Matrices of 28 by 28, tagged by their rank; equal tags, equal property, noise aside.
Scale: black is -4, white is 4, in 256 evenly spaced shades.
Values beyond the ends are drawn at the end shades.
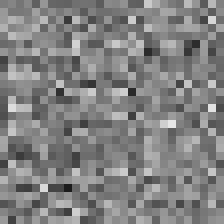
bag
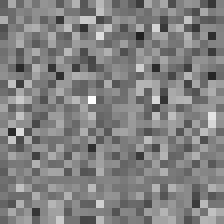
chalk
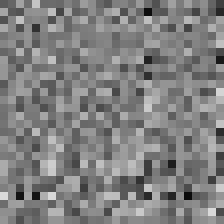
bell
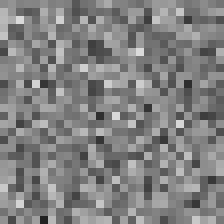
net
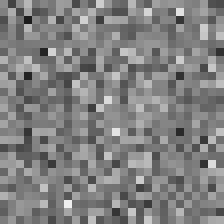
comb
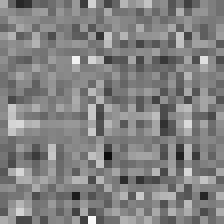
bell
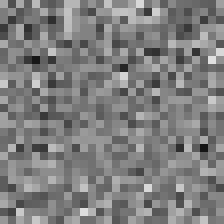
bag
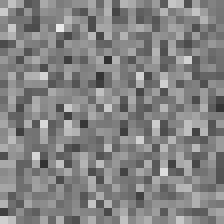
bag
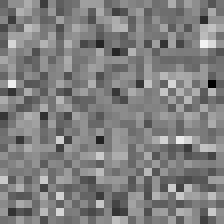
comb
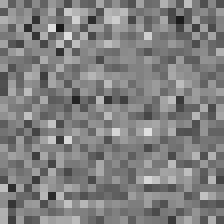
net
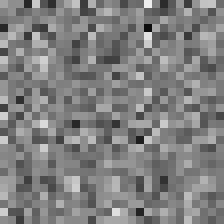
bell
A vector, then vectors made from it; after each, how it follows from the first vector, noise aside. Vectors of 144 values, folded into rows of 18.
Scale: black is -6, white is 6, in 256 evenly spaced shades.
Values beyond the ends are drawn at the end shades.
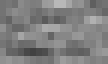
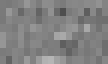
reversed, partly zeroed.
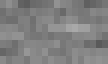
wrapped around, negated, shrunk.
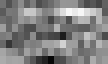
reversed, negated, scaled up.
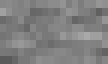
wrapped around, negated, shrunk.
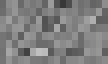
sign-scrambled.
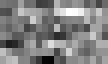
reversed, negated, scaled up.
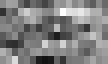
reversed, negated, scaled up.
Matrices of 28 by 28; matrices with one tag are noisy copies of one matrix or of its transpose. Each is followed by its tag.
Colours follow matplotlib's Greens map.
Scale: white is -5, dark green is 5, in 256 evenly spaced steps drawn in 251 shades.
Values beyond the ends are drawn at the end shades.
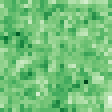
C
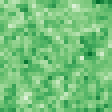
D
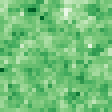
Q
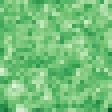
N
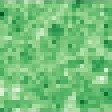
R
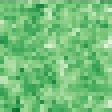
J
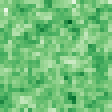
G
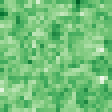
R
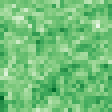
D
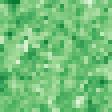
R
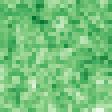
C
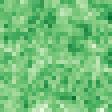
J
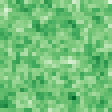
G
